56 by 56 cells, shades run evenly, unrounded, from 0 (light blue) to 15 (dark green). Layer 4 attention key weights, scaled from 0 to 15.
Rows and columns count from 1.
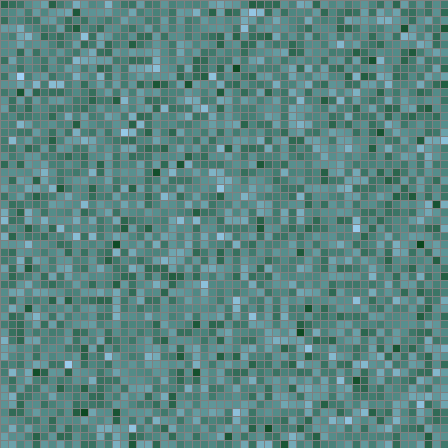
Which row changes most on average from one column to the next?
10
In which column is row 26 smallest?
11
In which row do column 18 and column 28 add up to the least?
24
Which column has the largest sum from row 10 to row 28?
19
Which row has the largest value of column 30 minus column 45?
29
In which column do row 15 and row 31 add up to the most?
53
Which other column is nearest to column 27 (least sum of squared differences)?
6
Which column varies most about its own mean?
28
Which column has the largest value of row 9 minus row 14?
26
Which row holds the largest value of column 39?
39
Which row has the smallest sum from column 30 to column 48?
3
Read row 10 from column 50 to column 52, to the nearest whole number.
11 10 8
